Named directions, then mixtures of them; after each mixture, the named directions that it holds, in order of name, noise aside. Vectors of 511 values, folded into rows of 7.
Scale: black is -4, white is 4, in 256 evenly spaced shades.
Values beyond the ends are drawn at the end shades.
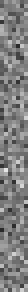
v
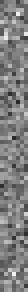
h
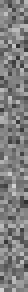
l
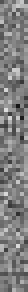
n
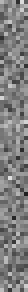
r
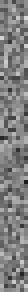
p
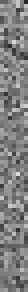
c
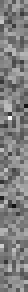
c, n, r.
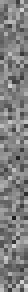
p, r.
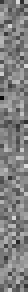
r.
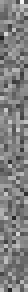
n, r.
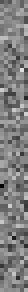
c, h, l.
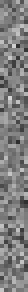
l.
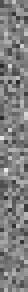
h, p, v.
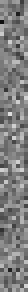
h, n, v.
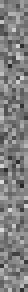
v.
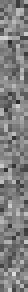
h, n, v.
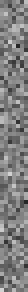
l.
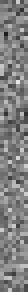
h, r, v.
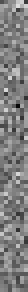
c, n.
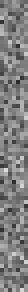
v.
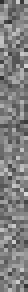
l, r.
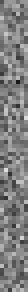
h, n, v.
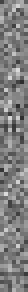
n.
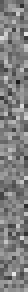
h, p, v.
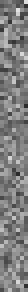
c, h, r.
